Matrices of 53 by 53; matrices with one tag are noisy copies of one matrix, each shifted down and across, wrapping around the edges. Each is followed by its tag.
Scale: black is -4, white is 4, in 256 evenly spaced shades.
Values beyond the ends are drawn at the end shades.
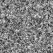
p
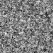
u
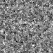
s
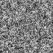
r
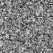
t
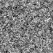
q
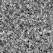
s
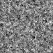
s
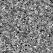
t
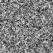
t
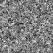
r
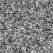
r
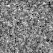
u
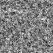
s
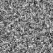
q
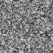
u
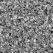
s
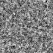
s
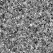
p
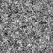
r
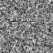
t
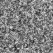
u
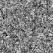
r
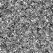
q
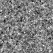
p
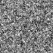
q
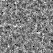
s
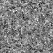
r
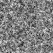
p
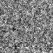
u
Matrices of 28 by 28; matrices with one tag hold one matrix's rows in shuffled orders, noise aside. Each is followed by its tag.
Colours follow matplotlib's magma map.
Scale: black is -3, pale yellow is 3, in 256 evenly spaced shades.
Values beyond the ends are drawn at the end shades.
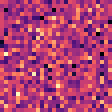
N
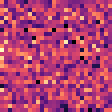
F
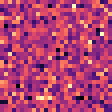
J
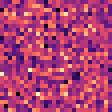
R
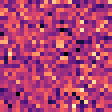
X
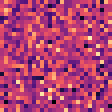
N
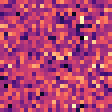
X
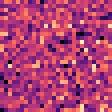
X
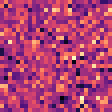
X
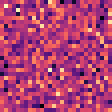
N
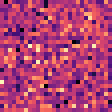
R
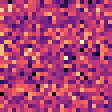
F
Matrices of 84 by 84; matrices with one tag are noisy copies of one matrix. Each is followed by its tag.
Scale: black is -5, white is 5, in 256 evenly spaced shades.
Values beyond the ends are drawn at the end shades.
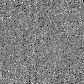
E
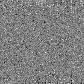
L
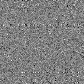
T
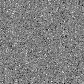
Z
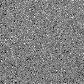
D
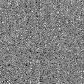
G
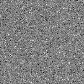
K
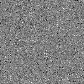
K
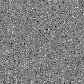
Z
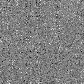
G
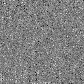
E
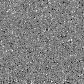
Z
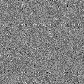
T
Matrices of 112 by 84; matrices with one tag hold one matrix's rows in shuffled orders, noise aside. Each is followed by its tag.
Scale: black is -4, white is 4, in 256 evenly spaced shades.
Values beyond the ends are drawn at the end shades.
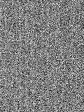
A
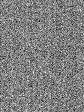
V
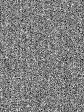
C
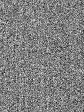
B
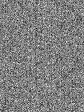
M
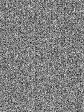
M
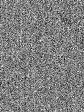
C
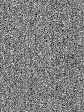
V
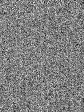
B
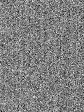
A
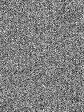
M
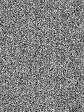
M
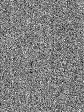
V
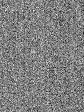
B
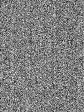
V
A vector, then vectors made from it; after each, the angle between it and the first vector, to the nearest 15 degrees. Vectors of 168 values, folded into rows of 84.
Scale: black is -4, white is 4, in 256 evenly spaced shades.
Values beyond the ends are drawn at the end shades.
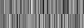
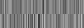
75 degrees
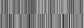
120 degrees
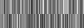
165 degrees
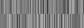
30 degrees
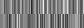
165 degrees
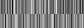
75 degrees
